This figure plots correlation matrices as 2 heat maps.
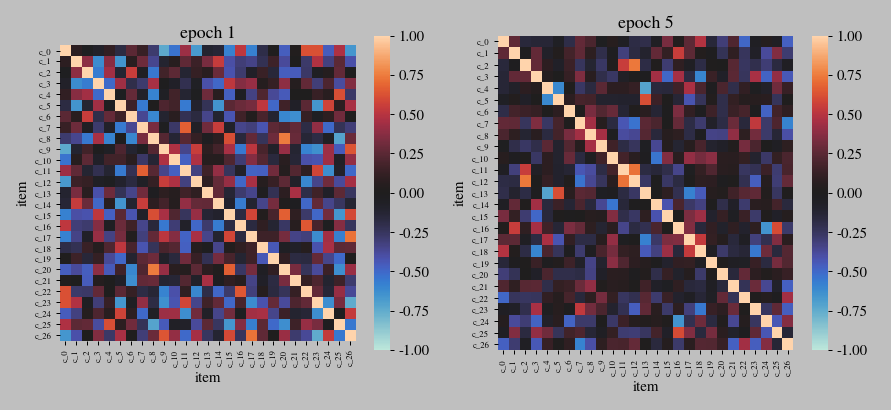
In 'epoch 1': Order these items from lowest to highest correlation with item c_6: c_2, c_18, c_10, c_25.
c_10, c_18, c_25, c_2
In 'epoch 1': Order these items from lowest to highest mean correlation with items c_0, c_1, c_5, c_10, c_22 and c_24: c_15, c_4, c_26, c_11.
c_11, c_15, c_26, c_4
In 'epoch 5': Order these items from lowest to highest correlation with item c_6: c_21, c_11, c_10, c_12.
c_11, c_12, c_21, c_10
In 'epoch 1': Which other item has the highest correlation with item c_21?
c_13
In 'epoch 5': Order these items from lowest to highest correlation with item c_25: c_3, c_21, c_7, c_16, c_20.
c_21, c_20, c_7, c_3, c_16
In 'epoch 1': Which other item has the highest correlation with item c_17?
c_26
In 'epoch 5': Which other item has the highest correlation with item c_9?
c_8
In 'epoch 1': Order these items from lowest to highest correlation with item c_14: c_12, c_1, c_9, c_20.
c_20, c_9, c_12, c_1
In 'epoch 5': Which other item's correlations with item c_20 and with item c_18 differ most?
c_0
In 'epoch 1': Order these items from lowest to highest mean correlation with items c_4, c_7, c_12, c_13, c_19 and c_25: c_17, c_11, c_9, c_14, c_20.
c_17, c_20, c_9, c_11, c_14
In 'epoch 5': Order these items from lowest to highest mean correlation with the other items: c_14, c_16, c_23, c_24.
c_24, c_14, c_23, c_16
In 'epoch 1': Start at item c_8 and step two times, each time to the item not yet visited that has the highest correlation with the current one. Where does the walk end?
c_15
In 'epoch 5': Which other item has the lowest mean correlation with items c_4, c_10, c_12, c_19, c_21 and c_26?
c_7
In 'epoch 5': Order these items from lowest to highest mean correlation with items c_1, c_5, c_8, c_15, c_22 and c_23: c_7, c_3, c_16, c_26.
c_26, c_3, c_16, c_7
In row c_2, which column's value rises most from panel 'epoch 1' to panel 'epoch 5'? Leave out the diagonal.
c_3
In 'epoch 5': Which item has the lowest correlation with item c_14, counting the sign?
c_10
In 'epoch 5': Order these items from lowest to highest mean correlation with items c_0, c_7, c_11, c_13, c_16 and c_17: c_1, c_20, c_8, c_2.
c_20, c_2, c_8, c_1
